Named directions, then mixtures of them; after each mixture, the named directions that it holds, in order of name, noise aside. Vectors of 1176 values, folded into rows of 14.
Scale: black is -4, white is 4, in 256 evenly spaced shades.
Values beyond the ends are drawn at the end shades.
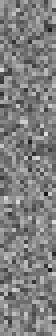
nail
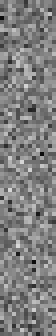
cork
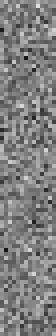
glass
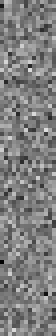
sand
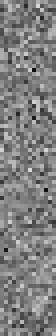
cork, glass, sand.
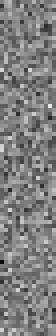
nail, sand.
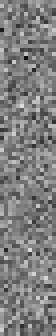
glass.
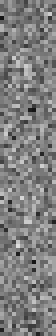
cork.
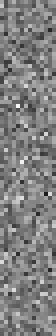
cork, nail, sand.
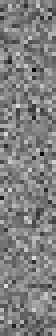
cork, glass.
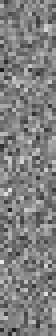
cork, nail, sand.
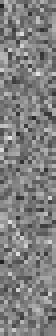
glass, sand.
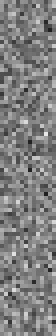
nail.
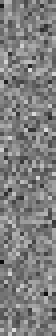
sand.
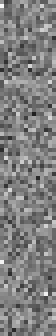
sand.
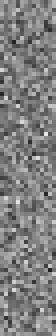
nail.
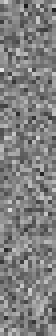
glass, nail, sand.
